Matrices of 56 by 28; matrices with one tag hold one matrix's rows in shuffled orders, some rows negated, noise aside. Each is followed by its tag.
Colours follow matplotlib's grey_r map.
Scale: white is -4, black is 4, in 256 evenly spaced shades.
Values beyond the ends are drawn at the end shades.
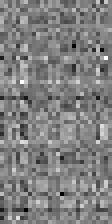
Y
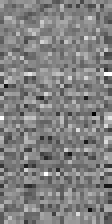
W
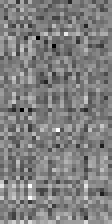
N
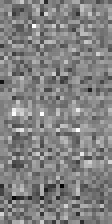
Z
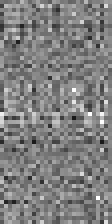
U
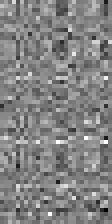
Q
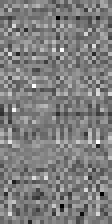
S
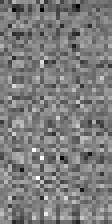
Z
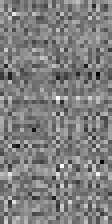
S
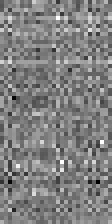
S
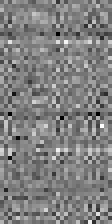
S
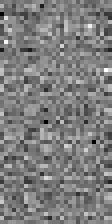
W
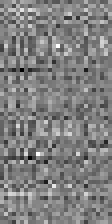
N
